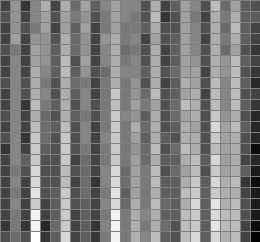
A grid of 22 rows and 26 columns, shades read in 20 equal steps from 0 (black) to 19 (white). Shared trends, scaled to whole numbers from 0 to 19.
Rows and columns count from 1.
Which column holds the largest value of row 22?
4
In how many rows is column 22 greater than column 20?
20
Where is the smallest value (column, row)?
26, 22
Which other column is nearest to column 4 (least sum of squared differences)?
12
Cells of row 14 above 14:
3
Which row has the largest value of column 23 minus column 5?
21
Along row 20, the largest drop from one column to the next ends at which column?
5
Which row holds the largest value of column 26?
2
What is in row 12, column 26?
3
